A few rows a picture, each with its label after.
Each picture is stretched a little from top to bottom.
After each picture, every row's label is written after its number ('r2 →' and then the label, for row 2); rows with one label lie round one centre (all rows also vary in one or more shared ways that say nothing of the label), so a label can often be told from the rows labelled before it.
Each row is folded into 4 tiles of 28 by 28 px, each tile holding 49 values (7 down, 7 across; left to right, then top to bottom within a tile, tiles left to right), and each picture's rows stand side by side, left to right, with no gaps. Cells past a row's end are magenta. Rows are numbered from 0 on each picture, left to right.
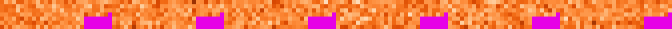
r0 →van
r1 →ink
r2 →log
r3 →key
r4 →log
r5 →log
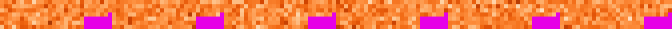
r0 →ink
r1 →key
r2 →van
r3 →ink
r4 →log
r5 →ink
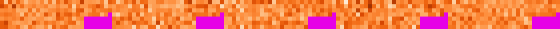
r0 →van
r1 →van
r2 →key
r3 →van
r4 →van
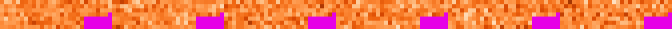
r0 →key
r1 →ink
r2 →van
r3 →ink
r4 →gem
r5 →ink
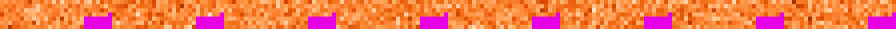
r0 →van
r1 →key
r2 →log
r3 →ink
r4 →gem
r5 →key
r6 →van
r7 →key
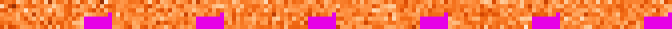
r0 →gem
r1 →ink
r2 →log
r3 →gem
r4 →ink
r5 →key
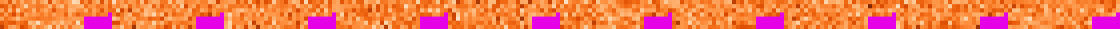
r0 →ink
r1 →log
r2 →key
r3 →log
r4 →gem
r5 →van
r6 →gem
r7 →log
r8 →log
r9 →log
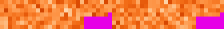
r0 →key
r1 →van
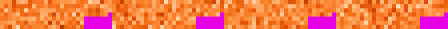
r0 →key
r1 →ink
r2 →van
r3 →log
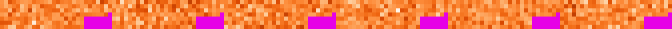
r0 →key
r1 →log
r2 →key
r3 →log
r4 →van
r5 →van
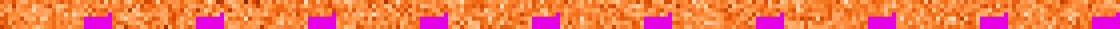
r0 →van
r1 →log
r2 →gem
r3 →gem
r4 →log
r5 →log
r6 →ink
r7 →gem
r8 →log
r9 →key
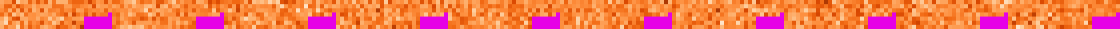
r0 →key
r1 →gem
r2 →log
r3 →key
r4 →key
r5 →log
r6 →ink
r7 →key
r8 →key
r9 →van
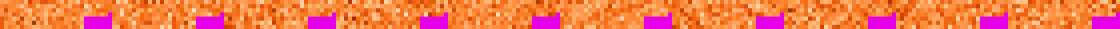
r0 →van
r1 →van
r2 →ink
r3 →key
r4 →van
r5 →gem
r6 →ink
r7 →gem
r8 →gem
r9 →van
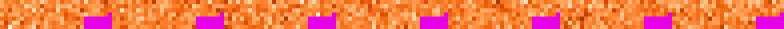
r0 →gem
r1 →van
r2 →gem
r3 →ink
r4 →gem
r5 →van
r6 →log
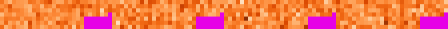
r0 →gem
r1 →key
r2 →van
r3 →key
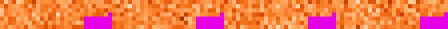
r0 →van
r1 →key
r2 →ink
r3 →key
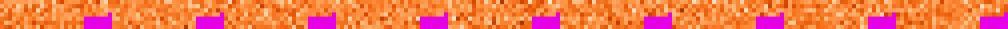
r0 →log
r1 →ink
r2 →van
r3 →log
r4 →log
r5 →log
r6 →log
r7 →key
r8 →ink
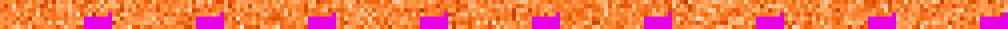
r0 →ink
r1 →log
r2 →ink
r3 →gem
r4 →ink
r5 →log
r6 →ink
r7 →ink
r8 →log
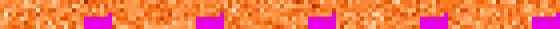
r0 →ink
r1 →ink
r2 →van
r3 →ink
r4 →gem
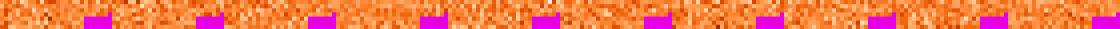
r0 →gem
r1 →ink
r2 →ink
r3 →ink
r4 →key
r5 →log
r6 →gem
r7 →van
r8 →ink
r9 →log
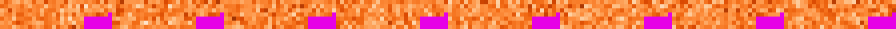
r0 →ink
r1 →ink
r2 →key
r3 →van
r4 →key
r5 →gem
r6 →key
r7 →gem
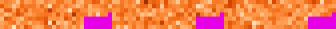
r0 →ink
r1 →key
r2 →ink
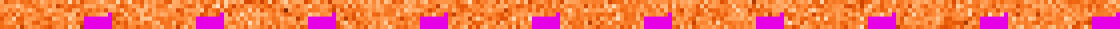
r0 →log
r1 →van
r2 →gem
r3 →van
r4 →ink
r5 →gem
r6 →gem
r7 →key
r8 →log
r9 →key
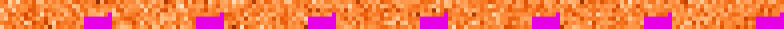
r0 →log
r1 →van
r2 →van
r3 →gem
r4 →van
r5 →van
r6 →key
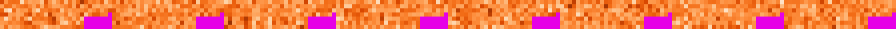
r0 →ink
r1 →gem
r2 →van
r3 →log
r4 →ink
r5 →key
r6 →key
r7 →gem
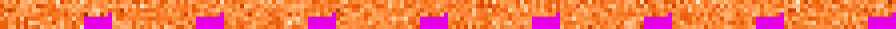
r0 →ink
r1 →gem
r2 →ink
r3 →gem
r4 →ink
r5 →ink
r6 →key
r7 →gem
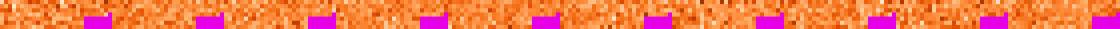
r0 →gem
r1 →van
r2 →log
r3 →gem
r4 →ink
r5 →log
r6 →van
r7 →ink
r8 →log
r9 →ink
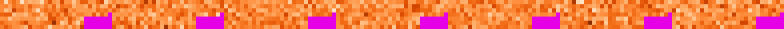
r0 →ink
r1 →van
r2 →key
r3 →gem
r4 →van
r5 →key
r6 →key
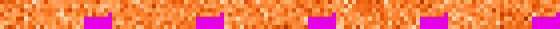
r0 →ink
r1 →key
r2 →log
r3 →key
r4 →log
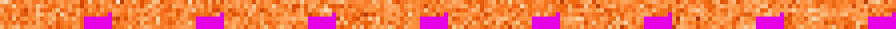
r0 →van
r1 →van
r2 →gem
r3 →van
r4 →gem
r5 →ink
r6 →gem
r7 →van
